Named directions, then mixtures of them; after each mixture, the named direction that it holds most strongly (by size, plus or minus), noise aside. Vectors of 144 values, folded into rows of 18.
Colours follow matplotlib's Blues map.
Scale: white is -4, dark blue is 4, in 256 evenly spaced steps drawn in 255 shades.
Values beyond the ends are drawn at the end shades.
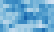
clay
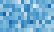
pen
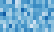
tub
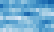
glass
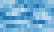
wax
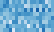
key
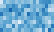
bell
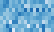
key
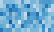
bell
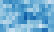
clay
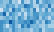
pen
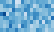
pen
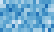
bell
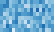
key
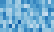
tub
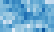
clay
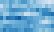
glass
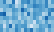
tub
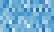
key
